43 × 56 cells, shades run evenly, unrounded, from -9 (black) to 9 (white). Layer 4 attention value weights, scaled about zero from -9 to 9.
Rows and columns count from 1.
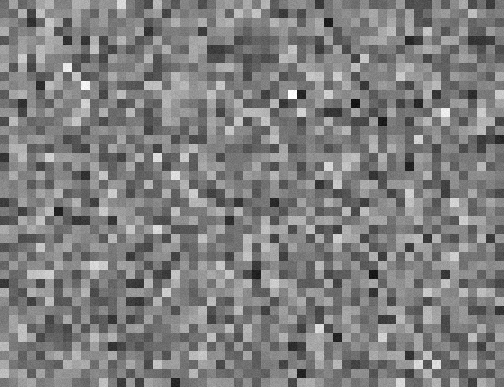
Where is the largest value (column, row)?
33, 11
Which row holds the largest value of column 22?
22
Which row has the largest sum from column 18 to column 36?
3
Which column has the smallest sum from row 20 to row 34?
29
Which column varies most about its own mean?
46
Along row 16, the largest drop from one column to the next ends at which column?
48
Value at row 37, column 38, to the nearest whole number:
0
